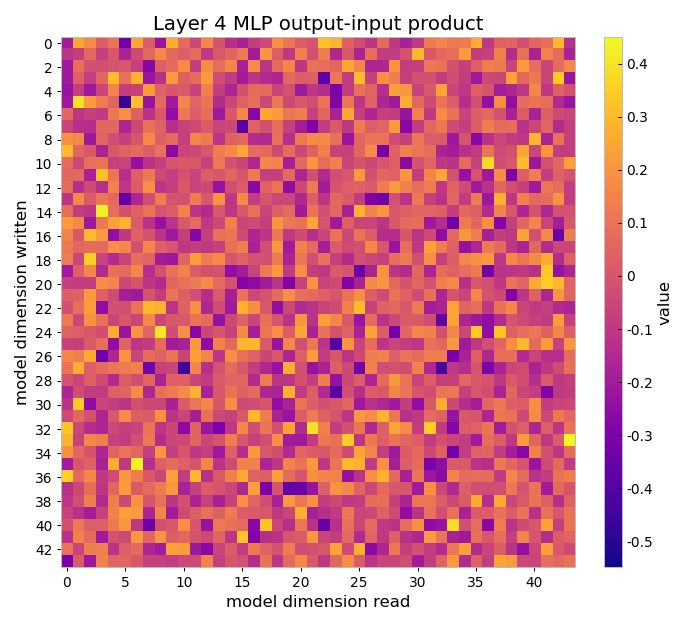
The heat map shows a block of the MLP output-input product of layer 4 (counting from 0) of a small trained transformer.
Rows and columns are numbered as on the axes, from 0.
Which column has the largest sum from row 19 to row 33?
11
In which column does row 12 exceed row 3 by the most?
7
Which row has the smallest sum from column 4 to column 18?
16
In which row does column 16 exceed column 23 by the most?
25
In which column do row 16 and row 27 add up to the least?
32
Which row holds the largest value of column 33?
40
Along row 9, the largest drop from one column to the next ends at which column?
27
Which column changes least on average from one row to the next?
14
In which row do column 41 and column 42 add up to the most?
20
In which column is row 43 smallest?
0
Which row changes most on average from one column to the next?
24
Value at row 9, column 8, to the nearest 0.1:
0.1
